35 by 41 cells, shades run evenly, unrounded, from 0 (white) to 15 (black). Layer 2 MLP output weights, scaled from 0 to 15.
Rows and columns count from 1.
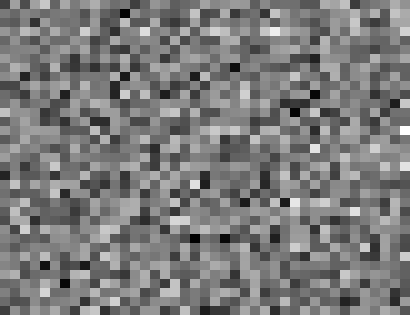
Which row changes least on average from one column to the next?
18
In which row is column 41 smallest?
15
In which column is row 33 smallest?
5
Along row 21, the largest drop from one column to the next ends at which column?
20
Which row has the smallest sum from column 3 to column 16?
26
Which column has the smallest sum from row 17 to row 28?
30
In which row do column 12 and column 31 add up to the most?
10
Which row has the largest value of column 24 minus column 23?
2
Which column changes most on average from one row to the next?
32
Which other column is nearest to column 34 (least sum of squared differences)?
37
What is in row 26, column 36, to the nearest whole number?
7
